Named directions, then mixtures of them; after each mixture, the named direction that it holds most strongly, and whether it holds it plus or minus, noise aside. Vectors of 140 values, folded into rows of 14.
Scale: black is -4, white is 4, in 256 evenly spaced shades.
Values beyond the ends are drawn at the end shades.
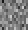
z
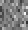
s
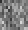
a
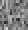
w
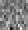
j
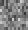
s, minus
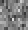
s, minus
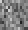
a, minus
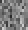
a, plus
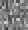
w, minus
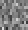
w, minus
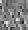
j, plus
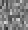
w, minus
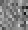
s, minus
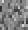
z, minus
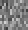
w, minus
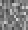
s, plus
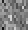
z, plus
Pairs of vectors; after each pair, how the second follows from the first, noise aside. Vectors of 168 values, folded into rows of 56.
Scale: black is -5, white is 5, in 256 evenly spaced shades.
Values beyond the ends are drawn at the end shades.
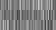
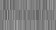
reversed, shrunk.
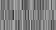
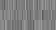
reversed, shrunk.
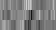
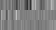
reversed, partly zeroed.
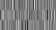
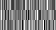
wrapped around, negated, scaled up.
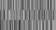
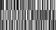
reversed, negated, scaled up.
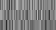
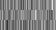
wrapped around, negated.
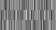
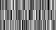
reversed, negated, scaled up.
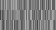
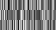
wrapped around, negated, scaled up.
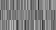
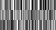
reversed, negated, scaled up.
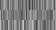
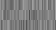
reversed, shrunk.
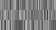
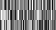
wrapped around, negated, scaled up.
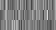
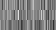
wrapped around.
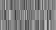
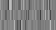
reversed, partly zeroed.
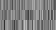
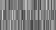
wrapped around, negated.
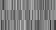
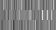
wrapped around, negated, partly zeroed.
